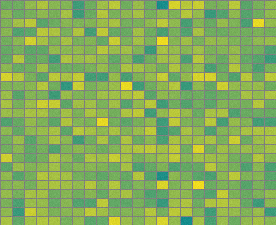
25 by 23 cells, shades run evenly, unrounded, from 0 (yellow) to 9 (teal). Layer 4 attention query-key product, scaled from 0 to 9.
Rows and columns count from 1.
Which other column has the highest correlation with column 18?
2
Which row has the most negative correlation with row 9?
24
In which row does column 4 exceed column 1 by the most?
9
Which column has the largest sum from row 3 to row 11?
16
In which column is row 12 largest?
14
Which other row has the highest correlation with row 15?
12
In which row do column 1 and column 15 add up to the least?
18
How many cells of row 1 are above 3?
17
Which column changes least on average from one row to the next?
21
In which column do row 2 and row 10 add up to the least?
11
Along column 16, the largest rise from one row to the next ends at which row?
25
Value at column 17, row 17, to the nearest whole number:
1
